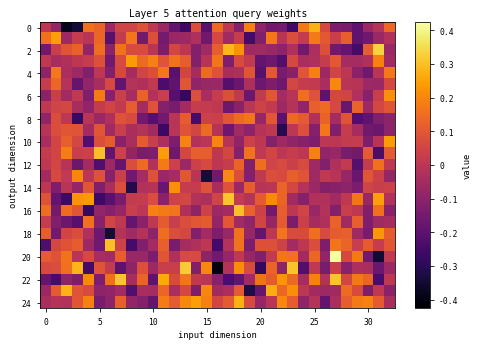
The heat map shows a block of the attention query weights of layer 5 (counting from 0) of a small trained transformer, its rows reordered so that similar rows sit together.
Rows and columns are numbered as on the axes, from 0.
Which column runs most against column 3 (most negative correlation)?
24
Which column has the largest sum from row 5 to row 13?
1
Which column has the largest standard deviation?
31
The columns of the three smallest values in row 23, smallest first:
19, 8, 20
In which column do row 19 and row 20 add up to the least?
16
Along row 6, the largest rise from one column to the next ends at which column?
14
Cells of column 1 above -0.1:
19
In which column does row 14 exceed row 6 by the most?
12
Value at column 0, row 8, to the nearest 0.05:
-0.1
